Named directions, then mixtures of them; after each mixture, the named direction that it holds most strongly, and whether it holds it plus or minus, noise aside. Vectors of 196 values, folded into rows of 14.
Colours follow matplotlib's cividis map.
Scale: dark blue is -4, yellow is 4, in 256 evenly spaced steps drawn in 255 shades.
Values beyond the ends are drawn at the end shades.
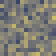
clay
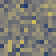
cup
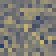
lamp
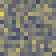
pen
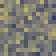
clay, minus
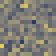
cup, minus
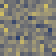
pen, plus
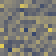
cup, minus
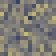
clay, plus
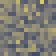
clay, minus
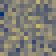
pen, minus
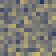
clay, plus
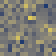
cup, minus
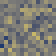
lamp, plus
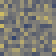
pen, plus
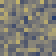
clay, minus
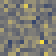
cup, minus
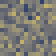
clay, plus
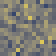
clay, minus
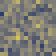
pen, minus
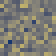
cup, minus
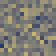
lamp, plus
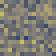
pen, plus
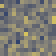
clay, plus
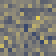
lamp, minus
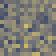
lamp, plus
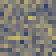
pen, minus
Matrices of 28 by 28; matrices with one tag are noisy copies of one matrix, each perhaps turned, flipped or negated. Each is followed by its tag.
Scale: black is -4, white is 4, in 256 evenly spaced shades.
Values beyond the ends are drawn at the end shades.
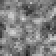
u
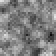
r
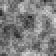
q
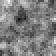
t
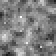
r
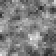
t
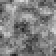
q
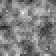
u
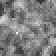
r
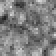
r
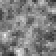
r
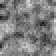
u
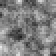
t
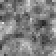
u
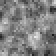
t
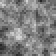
t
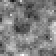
q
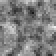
u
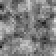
u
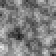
t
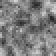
r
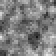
t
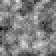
u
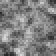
r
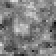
q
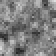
r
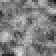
r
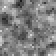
r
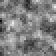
u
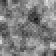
t
